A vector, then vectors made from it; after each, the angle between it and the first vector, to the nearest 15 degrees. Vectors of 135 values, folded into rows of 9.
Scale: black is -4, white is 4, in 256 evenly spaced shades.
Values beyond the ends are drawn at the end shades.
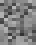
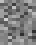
30 degrees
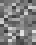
150 degrees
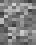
150 degrees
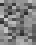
15 degrees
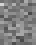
120 degrees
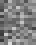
105 degrees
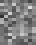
150 degrees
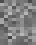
165 degrees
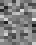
75 degrees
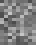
165 degrees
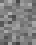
105 degrees
